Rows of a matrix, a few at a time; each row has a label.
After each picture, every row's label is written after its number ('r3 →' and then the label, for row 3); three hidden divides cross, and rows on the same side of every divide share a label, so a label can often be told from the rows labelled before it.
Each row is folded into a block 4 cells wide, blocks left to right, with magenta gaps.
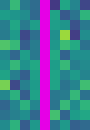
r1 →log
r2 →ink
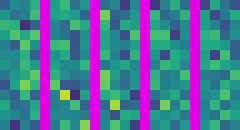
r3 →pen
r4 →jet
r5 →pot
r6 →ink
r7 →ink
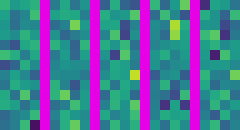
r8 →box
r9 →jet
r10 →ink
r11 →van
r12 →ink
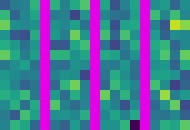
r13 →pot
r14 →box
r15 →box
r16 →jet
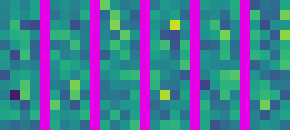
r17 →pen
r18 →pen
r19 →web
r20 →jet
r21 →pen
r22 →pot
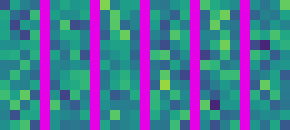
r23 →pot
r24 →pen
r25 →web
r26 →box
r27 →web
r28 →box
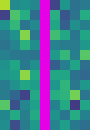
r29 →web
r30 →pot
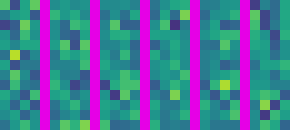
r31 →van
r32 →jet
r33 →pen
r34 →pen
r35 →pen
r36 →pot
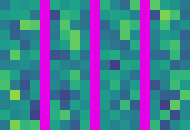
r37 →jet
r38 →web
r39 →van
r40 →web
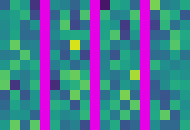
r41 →log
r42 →pen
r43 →ink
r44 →web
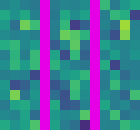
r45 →jet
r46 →pen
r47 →van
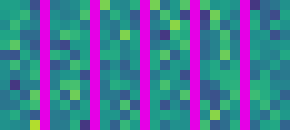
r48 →log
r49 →box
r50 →van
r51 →van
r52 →web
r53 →pot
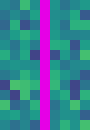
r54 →pen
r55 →jet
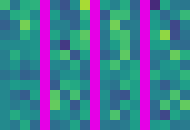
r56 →van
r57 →box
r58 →web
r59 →ink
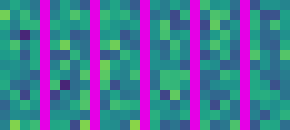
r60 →jet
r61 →log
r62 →log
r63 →pen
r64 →web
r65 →pot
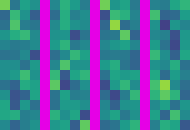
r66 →web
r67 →log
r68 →web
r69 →pot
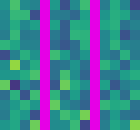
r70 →log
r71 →box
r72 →log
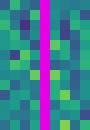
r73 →ink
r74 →jet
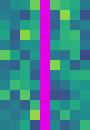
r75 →box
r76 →web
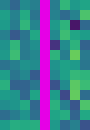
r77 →jet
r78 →pen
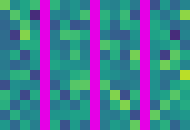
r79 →van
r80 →pen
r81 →jet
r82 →ink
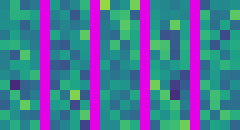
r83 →log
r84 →box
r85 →van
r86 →jet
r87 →pot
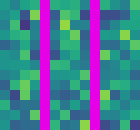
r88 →pen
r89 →web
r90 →box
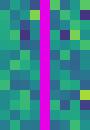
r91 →ink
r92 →van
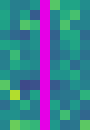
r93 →jet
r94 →web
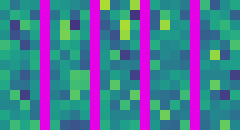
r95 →jet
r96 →pen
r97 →van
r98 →web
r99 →van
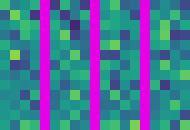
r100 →van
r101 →ink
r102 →log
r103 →log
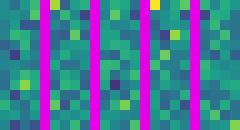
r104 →pen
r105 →van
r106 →log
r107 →van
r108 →web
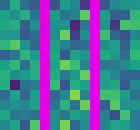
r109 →log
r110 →ink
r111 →pot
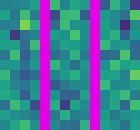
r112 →jet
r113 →web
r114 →ink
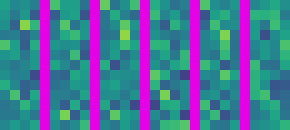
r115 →jet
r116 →web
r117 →van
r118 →jet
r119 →web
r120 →jet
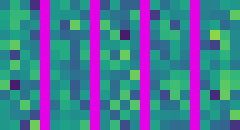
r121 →log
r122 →jet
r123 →ink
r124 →pen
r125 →pen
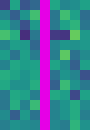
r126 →ink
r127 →van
